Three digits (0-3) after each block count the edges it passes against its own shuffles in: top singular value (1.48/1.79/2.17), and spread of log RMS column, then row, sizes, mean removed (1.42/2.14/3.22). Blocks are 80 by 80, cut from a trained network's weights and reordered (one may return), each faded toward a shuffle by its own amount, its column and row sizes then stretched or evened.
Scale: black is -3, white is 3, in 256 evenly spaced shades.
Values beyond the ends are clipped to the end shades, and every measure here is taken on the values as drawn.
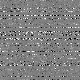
1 0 3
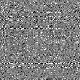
3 0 2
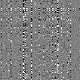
3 3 1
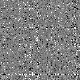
2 2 1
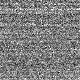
1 0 1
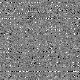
0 1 2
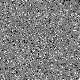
0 0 0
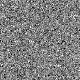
0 0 1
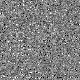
0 0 1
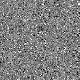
1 1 0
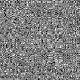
3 0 1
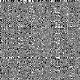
3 2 2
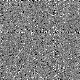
0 1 1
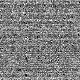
2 1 0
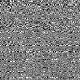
3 0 3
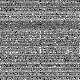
3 1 1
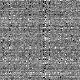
2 2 1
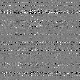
1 1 3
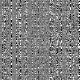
1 3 0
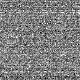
1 1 1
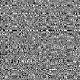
3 0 2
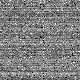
2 0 0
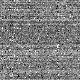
2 1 0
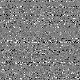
0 0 3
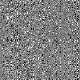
2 3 0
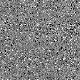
0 1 1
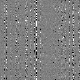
2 3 0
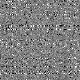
1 1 2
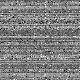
3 0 1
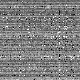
3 1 1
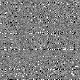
1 1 2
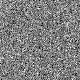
0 0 0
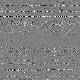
2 0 3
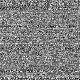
0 0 2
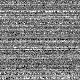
3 0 2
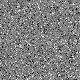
0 0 0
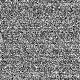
0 0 0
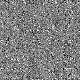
0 1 1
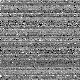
3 0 2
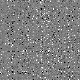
0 2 1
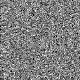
1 0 0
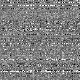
1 1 3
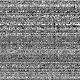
3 1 2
